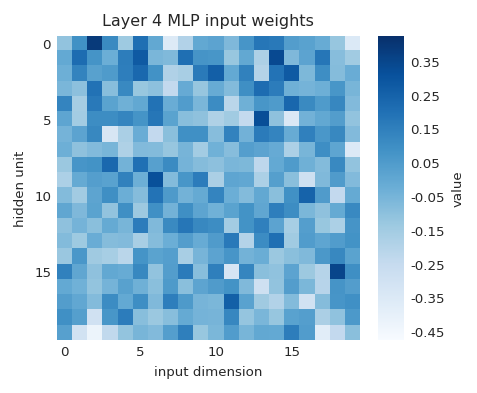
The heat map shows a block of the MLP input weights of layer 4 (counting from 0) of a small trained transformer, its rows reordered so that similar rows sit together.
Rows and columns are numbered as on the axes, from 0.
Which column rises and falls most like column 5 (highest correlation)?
1
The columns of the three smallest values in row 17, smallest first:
16, 14, 13
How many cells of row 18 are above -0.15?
18
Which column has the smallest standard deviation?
0
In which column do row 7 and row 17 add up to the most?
11
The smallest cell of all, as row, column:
19, 2
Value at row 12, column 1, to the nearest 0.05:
-0.05
